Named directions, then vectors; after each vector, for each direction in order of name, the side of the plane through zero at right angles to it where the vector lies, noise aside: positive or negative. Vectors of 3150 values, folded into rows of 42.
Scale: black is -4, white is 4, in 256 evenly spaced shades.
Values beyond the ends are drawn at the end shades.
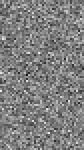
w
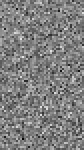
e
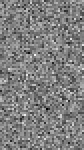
negative, negative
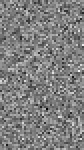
negative, negative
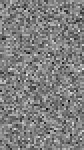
negative, negative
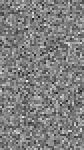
negative, positive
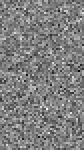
positive, positive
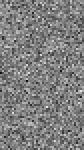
positive, negative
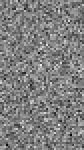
negative, negative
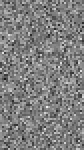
positive, negative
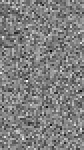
negative, positive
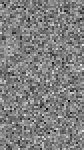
negative, negative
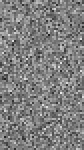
positive, negative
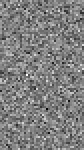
negative, negative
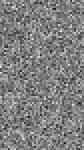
negative, positive
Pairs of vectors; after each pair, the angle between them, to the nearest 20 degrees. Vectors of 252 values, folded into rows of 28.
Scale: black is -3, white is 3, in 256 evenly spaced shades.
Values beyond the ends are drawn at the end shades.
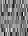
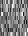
140 degrees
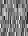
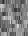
120 degrees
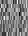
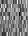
20 degrees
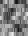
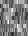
140 degrees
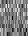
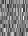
80 degrees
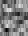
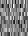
100 degrees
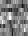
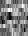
160 degrees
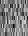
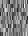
60 degrees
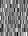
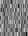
160 degrees
